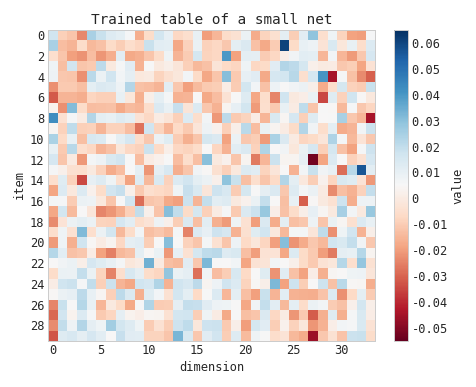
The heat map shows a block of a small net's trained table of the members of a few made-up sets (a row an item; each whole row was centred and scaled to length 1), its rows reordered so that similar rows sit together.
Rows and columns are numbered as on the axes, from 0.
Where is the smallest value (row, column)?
12, 27
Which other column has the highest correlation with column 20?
26
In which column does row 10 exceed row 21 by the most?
29
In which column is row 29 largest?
13
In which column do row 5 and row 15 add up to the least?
0
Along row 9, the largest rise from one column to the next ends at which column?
10
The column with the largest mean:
24
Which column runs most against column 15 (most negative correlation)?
8
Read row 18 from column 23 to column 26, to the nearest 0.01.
-0.02 0.01 -0.01 -0.01
